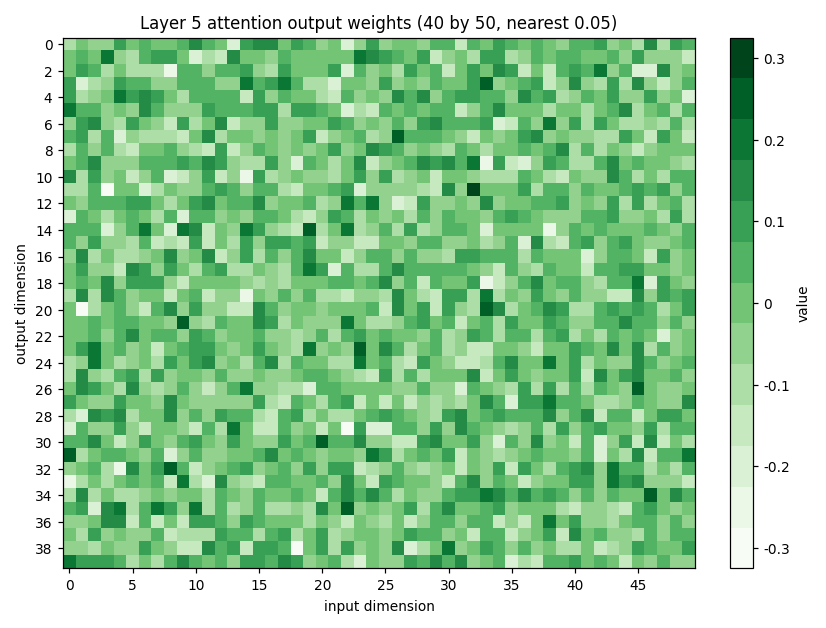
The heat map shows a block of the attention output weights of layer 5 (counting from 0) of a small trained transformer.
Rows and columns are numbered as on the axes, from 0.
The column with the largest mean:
45
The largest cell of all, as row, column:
11, 32
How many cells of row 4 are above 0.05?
14
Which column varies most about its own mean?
22
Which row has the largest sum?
34
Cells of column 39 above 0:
15
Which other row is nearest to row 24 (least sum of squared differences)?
23
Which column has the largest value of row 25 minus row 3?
1
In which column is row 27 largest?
38
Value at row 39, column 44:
-0.15
